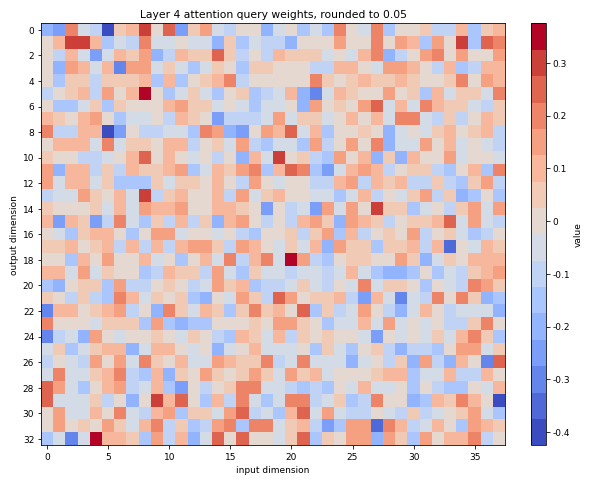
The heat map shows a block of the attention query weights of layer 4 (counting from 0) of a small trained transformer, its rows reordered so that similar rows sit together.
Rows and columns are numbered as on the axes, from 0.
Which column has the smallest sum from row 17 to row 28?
33
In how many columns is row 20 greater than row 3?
15
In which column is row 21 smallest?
29
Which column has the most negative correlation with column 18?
27
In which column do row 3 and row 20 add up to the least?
1
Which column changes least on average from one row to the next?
25
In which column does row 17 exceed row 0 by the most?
5
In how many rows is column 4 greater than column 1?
15
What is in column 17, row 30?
-0.1
